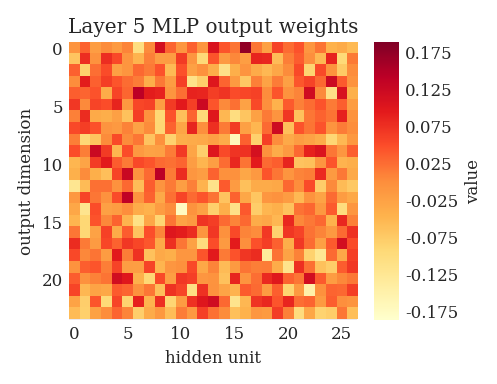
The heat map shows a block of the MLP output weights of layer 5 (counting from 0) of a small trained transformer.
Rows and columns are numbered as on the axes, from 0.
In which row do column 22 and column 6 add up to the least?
21
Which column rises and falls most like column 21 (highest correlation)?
26
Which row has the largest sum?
4
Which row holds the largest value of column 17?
9
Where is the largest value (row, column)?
0, 16
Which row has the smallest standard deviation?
5
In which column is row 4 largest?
6
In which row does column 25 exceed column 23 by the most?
17
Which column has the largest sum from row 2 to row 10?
13
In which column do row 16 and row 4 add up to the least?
24
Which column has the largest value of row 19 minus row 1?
25
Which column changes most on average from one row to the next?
15
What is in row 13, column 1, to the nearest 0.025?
0.05
